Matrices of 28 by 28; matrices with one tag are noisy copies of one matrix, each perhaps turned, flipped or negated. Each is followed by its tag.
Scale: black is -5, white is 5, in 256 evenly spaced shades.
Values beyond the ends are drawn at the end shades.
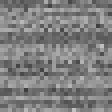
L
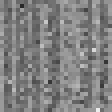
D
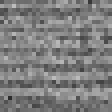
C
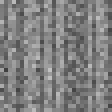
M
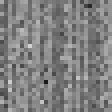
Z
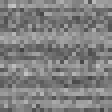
L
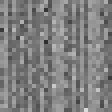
Z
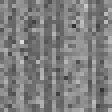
M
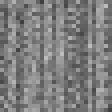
M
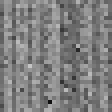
D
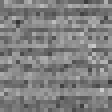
C
